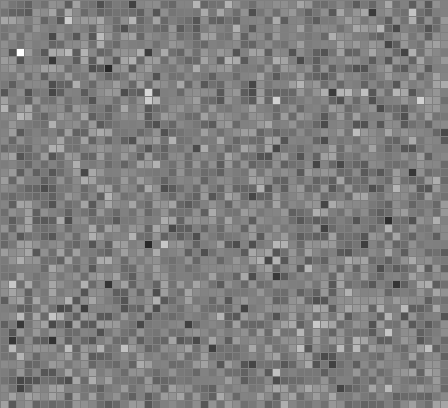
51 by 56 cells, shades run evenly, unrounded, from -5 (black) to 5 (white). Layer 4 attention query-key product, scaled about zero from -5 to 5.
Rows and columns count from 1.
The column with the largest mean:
55
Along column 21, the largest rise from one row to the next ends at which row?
31
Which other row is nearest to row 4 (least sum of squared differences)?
6
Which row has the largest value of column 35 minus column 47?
13
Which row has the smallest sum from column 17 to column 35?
41
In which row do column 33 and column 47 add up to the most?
7
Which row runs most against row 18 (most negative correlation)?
22
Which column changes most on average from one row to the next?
35
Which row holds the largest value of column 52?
2
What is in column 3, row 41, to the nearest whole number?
-3
